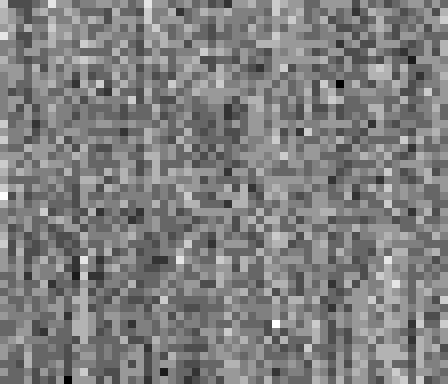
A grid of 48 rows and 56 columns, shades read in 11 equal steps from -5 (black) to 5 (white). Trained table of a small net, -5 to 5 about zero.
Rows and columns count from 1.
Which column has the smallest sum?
52
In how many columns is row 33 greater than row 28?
28
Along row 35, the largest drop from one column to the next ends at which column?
12
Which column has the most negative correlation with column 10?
34
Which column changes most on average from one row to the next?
47
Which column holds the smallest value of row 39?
42
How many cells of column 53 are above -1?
35
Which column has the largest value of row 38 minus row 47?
21
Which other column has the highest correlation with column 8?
37
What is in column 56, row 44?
-2
